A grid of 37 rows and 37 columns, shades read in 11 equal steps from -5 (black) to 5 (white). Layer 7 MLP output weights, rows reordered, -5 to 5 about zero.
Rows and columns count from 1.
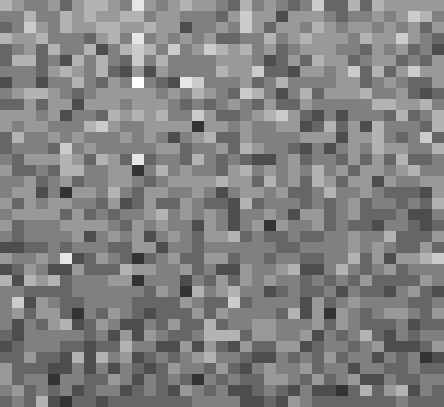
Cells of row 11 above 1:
8
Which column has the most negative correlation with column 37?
26
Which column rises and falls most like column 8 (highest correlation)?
21
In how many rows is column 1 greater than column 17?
12
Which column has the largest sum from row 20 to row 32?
18
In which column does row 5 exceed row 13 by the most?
15
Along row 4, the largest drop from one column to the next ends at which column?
13
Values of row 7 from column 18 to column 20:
0 2 1
